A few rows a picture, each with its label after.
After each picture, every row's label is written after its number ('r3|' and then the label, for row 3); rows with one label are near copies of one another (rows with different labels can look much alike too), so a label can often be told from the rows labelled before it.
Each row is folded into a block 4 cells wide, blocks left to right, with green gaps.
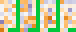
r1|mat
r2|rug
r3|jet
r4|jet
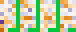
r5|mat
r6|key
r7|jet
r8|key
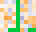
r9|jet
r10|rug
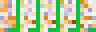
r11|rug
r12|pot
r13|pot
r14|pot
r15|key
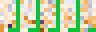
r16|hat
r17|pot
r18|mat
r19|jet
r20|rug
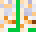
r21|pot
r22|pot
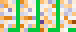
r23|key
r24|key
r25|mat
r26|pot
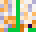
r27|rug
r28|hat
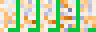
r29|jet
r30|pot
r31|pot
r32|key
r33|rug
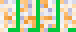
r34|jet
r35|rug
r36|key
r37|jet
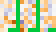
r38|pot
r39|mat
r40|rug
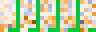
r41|hat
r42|pot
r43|rug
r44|rug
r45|mat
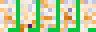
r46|jet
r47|hat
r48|key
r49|jet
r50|jet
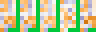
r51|rug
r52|rug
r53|rug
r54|jet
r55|rug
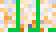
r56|jet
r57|hat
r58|mat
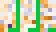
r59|hat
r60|pot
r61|key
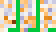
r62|pot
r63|rug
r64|jet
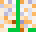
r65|pot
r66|mat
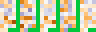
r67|pot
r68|key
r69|pot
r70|rug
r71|jet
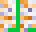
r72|key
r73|key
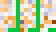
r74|rug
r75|mat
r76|pot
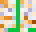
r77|key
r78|pot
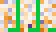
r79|jet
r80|hat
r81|mat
